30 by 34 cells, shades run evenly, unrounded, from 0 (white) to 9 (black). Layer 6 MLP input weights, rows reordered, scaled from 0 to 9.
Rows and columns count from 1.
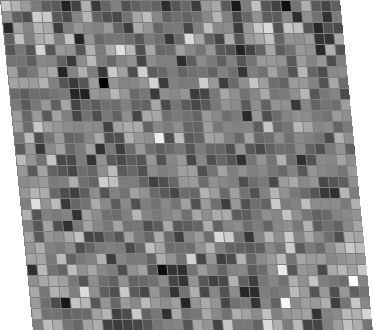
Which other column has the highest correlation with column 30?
11
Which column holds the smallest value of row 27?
6
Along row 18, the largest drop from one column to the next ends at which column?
33
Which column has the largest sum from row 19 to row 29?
23
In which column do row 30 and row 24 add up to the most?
9
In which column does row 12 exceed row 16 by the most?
10
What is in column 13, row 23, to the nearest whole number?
2
